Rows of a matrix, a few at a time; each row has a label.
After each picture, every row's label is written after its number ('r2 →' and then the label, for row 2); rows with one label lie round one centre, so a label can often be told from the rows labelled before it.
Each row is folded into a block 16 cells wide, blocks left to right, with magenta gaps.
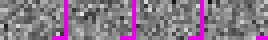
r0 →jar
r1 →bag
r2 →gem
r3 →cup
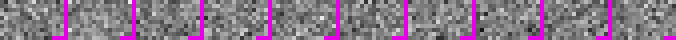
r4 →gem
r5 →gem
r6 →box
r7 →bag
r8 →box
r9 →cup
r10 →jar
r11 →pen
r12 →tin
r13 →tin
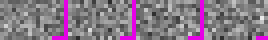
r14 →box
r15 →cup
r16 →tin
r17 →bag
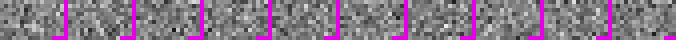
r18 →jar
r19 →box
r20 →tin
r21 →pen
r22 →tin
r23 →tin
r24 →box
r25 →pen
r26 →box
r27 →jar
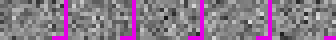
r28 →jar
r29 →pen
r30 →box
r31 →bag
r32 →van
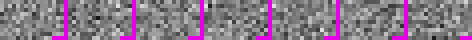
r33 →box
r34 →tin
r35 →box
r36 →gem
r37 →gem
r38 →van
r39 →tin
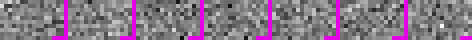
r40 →gem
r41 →jar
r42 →gem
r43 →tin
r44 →pen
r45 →cup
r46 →jar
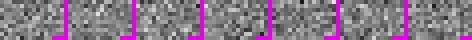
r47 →bag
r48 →tin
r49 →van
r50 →gem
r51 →tin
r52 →van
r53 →jar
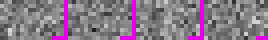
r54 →pen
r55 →box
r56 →bag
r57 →tin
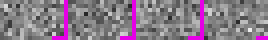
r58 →pen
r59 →tin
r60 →jar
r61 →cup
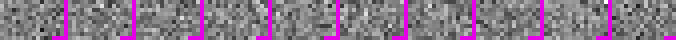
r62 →gem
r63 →box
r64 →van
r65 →cup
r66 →bag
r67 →pen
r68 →van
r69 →box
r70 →pen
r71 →tin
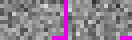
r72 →box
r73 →van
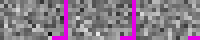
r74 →box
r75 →van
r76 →cup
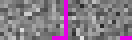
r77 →pen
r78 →pen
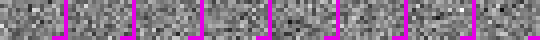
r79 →jar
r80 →cup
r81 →box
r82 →box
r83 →van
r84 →jar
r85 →box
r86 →bag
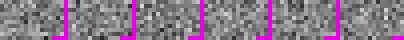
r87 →bag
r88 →box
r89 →tin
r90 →pen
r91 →jar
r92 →van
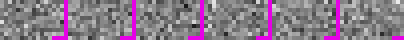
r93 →gem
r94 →van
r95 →van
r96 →bag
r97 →van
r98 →box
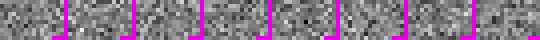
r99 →tin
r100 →pen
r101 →jar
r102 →box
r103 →tin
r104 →van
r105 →jar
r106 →bag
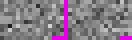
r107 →pen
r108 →cup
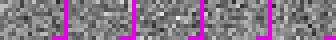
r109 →gem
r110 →bag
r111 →box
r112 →tin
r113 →jar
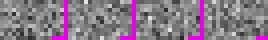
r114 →jar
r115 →van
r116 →jar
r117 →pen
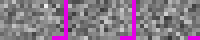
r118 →box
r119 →cup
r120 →tin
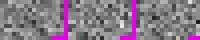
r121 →van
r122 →tin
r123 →bag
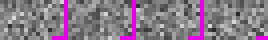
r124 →tin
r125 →cup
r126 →jar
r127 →bag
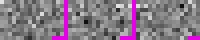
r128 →jar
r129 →gem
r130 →cup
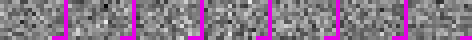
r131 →box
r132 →bag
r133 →tin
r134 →jar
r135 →van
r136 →tin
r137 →tin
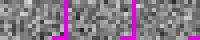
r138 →box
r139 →jar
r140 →box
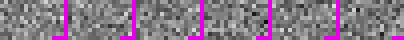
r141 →pen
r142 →bag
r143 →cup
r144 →bag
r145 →gem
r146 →cup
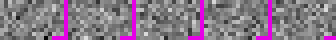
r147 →gem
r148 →pen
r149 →jar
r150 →gem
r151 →box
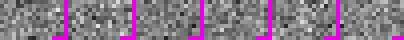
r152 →pen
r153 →tin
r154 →pen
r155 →van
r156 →bag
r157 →gem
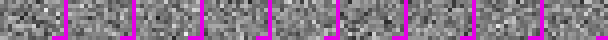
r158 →jar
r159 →bag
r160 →jar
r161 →van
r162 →tin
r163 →cup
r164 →bag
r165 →gem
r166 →jar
